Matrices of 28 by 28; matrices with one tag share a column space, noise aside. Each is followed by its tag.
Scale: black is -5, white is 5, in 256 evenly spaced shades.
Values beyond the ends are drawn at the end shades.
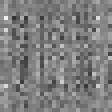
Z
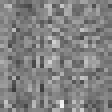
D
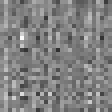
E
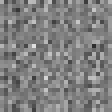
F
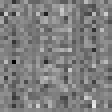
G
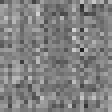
G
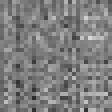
E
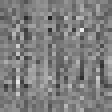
Z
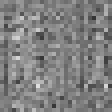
Z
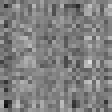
D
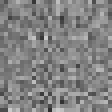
E
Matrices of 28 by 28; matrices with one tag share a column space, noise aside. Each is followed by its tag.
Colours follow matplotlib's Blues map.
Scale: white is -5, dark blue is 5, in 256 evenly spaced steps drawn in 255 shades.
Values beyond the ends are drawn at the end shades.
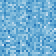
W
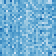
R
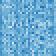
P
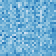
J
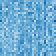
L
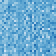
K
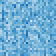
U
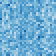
U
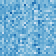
R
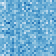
K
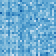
U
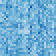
P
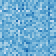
K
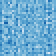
R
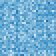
K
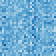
W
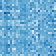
K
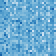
L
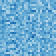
K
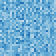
L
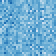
R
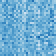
J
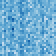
W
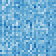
P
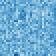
U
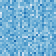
J
